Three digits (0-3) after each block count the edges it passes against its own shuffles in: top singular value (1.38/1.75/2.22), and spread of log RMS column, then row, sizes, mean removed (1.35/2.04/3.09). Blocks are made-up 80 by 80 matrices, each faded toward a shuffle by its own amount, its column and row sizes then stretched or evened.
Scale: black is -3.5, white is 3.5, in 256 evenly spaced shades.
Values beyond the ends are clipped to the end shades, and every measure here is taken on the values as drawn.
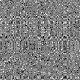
3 1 1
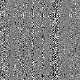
2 3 1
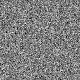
0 0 0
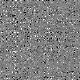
0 2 2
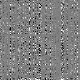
2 3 2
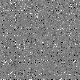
0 1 2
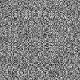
3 1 1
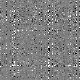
1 3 2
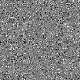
2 1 1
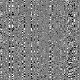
3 3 1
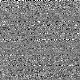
1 0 3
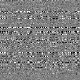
3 1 3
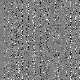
1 3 0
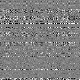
3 1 3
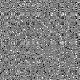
3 1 0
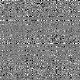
1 2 3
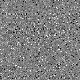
2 0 1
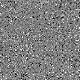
2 1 1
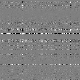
3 1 3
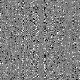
2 2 0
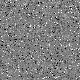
0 0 1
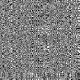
3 2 1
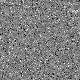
0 0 0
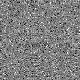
2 0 0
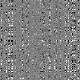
3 3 2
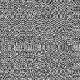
3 0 0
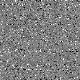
0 1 2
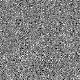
0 1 1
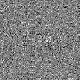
2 0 1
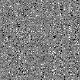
1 2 1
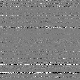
3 0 3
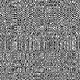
3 1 1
